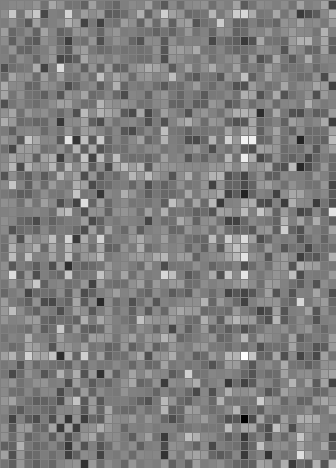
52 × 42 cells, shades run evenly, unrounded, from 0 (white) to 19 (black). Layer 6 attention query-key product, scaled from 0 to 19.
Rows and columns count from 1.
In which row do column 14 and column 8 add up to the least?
8
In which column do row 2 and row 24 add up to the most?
38
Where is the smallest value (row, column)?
40, 31
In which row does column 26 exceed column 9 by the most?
16
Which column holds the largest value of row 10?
42
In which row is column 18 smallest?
36
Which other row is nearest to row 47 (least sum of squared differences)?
30
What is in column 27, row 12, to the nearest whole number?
8
